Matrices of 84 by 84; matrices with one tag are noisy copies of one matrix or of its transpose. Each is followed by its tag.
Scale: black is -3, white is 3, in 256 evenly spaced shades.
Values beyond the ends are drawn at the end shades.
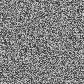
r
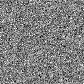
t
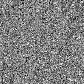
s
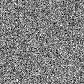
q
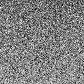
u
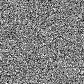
q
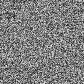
s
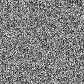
r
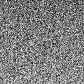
u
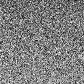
u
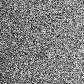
u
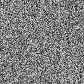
q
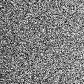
u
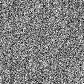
s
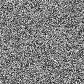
t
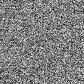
s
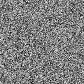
t
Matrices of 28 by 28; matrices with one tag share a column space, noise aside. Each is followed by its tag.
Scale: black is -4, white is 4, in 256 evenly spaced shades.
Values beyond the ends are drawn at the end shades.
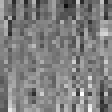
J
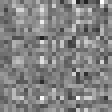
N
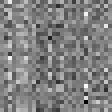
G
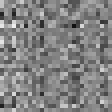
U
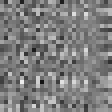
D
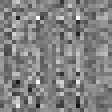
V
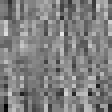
J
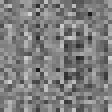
G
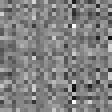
G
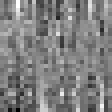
J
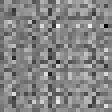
U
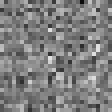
D
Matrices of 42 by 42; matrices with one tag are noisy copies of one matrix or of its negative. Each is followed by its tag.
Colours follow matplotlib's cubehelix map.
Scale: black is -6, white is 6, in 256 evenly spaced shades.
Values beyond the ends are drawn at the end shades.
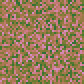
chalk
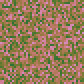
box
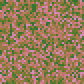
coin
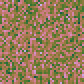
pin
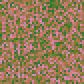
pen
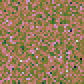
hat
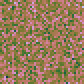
pin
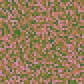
chalk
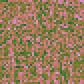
pin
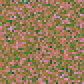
hat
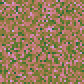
hat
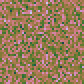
chalk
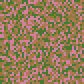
box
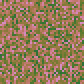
coin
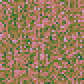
pen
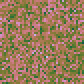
pen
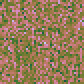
pin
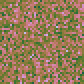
pin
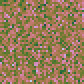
pin
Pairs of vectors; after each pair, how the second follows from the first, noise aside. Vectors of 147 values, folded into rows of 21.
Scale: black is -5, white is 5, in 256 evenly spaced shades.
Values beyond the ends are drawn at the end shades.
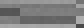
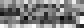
scaled up.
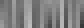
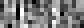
reversed, scaled up.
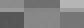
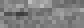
wrapped around, negated, partly zeroed.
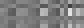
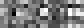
scaled up.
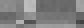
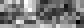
scaled up.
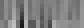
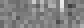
reversed, negated, partly zeroed.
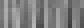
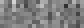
reversed, negated, partly zeroed.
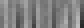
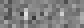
wrapped around, negated, partly zeroed.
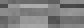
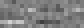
reversed, negated, partly zeroed.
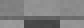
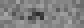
wrapped around, partly zeroed.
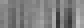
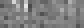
reversed, negated, partly zeroed.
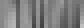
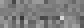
wrapped around, partly zeroed.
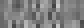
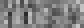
wrapped around.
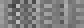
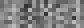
wrapped around.
